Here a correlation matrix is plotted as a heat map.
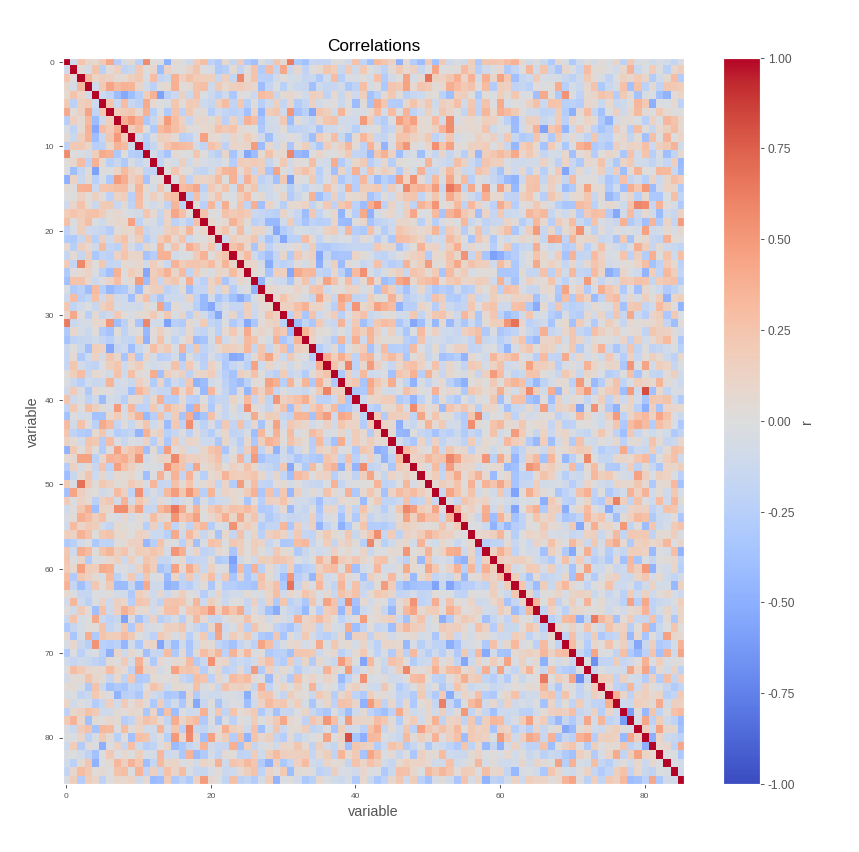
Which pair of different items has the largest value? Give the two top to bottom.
39, 80
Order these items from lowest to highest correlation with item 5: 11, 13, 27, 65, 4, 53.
27, 4, 13, 53, 65, 11
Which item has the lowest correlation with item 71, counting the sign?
73
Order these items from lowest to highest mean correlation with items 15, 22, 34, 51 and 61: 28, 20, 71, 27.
28, 27, 71, 20
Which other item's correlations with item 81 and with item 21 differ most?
67
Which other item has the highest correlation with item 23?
55
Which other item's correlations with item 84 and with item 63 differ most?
62
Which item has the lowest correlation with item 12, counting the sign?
85
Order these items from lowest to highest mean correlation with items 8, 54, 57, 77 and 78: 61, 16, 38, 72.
38, 61, 16, 72
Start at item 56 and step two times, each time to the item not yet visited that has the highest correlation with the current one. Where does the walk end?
17
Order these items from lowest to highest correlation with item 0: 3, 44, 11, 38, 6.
38, 3, 44, 6, 11
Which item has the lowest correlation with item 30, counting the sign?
21
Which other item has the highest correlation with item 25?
41
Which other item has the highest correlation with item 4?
69
